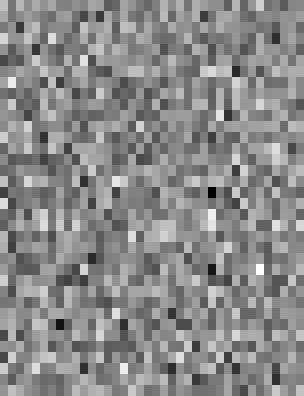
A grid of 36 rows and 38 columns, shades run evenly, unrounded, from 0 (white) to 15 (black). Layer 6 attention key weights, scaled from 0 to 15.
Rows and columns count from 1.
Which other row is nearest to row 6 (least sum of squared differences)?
3
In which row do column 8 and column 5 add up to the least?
34
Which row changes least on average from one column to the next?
24
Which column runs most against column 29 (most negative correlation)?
23
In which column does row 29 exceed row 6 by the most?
22
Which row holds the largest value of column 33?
7
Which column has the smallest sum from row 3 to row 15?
13
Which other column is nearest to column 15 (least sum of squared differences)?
20
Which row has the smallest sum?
21
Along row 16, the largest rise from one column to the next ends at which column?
30
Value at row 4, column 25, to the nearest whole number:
8
